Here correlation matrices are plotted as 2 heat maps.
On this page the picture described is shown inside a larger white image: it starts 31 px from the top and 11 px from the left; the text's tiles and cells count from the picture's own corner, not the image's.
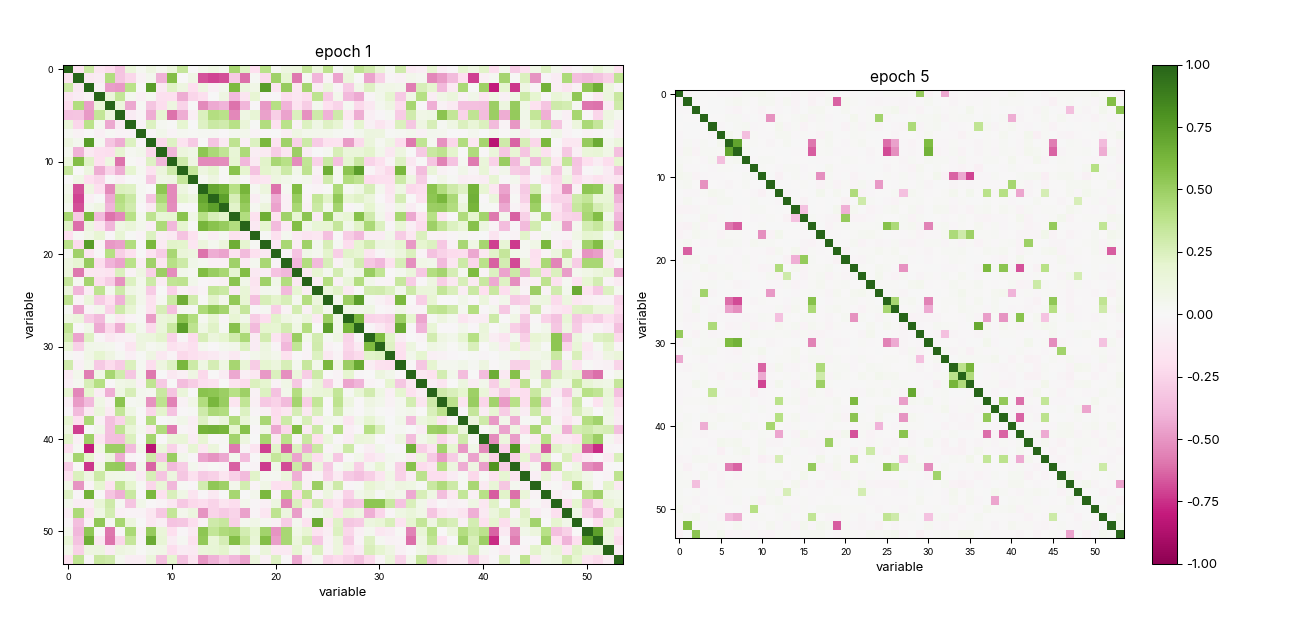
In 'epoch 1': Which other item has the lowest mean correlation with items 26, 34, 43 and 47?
21
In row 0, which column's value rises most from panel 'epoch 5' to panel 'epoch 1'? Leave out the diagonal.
32
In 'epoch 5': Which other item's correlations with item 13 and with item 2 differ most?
53
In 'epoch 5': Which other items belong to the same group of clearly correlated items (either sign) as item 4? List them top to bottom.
28, 36
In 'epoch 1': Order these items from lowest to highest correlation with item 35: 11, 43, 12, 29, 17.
43, 12, 11, 29, 17
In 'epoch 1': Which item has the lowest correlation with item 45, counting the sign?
1
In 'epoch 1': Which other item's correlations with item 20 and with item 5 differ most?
10
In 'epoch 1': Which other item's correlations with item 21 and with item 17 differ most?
22
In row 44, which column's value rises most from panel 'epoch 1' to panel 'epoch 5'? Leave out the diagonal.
39
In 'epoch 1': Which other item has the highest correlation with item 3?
49
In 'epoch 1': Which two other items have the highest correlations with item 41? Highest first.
43, 33
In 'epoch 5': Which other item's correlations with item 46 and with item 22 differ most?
31
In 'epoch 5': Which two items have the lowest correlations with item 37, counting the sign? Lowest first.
41, 27
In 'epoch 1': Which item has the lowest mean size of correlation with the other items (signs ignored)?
7
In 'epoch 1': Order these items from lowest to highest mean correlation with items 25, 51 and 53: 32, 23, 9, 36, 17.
36, 9, 17, 32, 23
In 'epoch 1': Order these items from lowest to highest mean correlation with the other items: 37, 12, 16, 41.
41, 12, 37, 16
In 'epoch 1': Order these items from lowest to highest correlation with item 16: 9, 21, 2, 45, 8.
45, 9, 8, 21, 2
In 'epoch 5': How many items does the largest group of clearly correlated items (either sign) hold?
8
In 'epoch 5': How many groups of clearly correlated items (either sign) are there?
16
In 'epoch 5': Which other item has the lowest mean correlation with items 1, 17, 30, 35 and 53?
10
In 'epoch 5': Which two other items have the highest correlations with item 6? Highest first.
7, 30
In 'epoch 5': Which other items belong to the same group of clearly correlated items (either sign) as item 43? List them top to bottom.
23
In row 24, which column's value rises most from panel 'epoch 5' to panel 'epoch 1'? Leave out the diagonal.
49
